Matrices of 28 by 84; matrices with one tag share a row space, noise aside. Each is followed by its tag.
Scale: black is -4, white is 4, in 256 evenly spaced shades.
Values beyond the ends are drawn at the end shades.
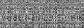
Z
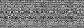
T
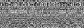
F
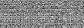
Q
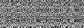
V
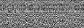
Z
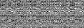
V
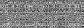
Z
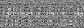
T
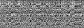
V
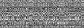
Z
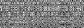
F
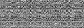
V
